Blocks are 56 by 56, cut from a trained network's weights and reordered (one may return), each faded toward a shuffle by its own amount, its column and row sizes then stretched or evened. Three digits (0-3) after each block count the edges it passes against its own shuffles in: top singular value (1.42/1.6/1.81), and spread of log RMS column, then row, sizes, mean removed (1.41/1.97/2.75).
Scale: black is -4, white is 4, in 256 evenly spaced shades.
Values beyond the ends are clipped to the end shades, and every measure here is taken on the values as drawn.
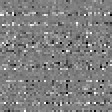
0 1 3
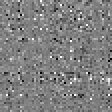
0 2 2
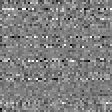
2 0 3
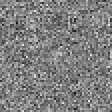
1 1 0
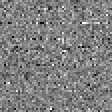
0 0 2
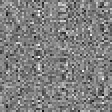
3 2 0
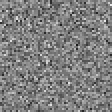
1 0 0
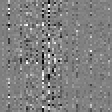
3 3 1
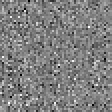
0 2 1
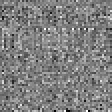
3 1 2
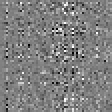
3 3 2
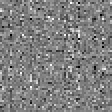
0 2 1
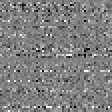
0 1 3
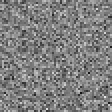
3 1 0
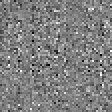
0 2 1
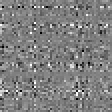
3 2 3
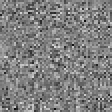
3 1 2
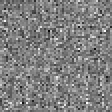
1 1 1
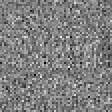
2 0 1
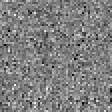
0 1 1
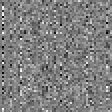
3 3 0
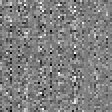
1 3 0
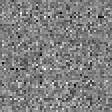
1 1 2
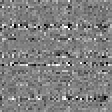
3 1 3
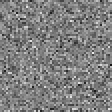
0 0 1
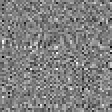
3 2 1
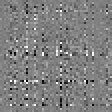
2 3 2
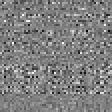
3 0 3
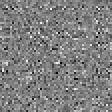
1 1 2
